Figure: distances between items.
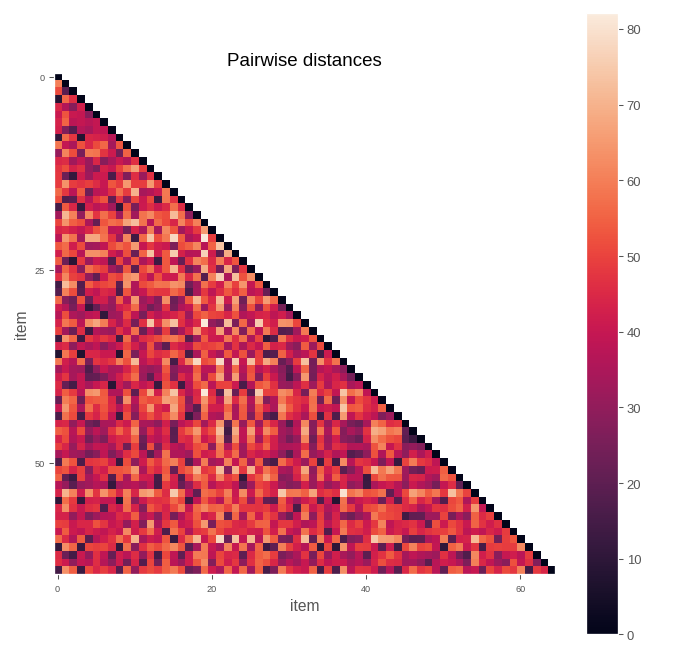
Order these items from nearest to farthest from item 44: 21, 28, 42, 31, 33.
28, 42, 21, 31, 33
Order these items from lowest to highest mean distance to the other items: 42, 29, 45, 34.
45, 34, 29, 42
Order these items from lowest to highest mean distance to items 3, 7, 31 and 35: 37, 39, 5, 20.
39, 5, 20, 37
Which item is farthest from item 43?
37
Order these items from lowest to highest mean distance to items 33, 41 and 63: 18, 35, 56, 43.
35, 56, 43, 18
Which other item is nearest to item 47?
46
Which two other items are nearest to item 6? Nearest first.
31, 56
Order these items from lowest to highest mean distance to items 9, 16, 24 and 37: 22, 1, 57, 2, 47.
2, 1, 57, 47, 22
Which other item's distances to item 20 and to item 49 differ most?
12
